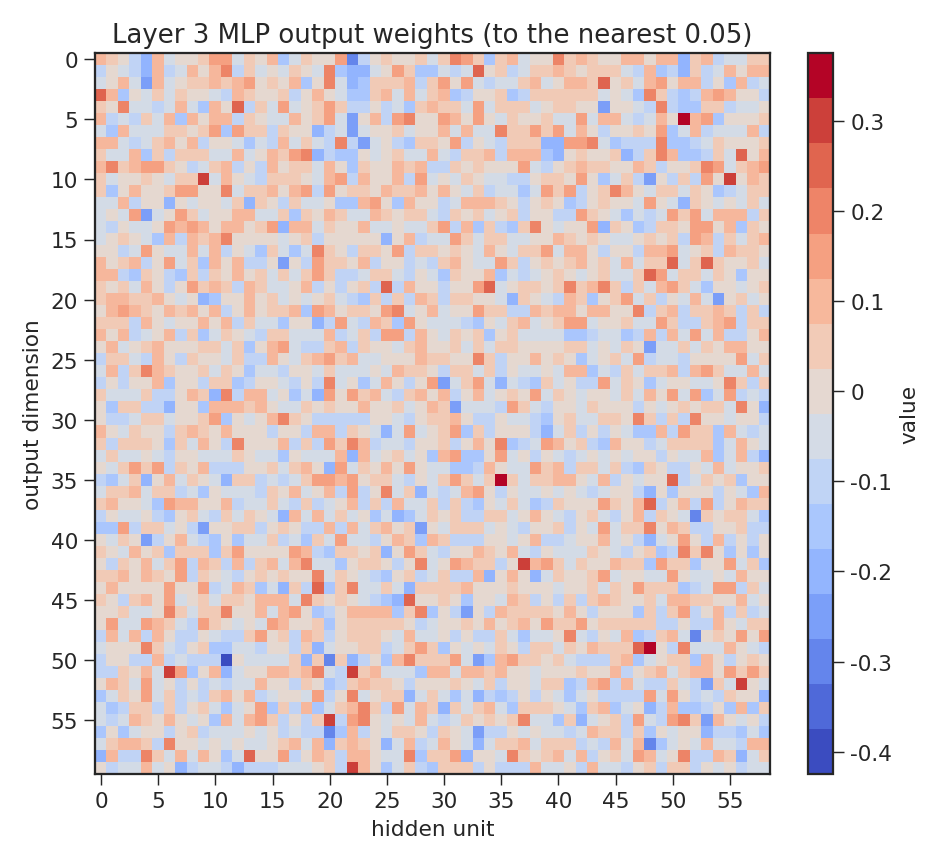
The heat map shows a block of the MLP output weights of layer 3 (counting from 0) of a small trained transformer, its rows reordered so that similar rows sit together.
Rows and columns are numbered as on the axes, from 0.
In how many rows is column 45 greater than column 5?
20
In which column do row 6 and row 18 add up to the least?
22
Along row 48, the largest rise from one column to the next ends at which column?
53
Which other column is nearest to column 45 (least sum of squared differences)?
15
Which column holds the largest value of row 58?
13
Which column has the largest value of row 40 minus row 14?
44
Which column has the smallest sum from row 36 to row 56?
52
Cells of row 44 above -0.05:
41
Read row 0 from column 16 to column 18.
-0.15 -0.05 0.05
